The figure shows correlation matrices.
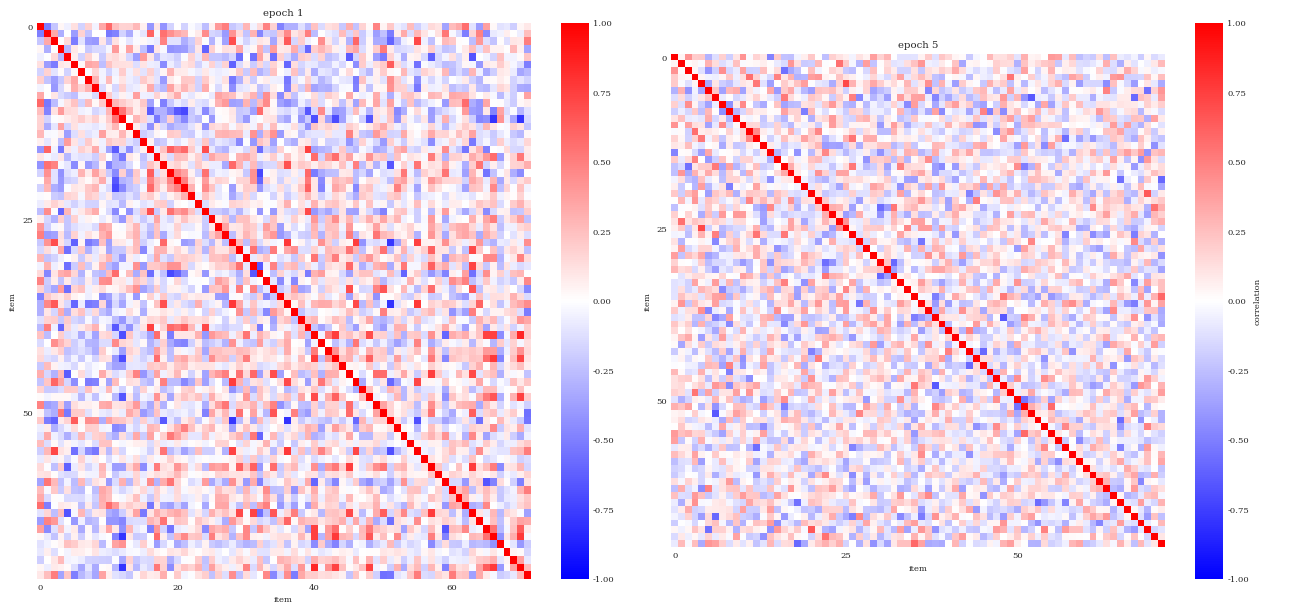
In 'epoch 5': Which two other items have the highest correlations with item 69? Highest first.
20, 54
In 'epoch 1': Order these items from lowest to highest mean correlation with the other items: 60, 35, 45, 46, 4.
4, 35, 46, 60, 45
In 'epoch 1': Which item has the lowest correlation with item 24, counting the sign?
3
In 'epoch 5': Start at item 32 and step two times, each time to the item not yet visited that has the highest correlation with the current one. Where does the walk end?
70
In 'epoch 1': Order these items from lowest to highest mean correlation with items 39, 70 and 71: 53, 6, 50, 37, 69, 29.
50, 37, 6, 29, 53, 69
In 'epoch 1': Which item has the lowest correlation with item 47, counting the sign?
28
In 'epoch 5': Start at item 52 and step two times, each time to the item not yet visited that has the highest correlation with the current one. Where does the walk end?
67
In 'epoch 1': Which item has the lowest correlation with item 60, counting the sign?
37
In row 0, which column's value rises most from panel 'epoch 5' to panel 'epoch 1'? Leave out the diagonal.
14
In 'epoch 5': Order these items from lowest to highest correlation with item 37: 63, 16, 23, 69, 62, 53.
63, 23, 62, 16, 53, 69
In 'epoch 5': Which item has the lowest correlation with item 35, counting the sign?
38
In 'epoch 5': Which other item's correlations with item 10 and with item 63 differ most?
5
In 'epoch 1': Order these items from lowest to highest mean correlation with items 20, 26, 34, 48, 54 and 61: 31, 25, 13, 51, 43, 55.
51, 55, 13, 25, 31, 43
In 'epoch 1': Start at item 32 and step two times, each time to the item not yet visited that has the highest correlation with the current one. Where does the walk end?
12
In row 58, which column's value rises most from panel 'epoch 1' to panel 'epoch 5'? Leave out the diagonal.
3
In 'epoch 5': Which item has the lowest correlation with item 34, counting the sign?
7
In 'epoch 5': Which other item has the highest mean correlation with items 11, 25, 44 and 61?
21
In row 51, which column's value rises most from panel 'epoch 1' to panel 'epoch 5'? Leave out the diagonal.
55
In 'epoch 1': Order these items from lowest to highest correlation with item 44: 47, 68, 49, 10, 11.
11, 10, 49, 47, 68
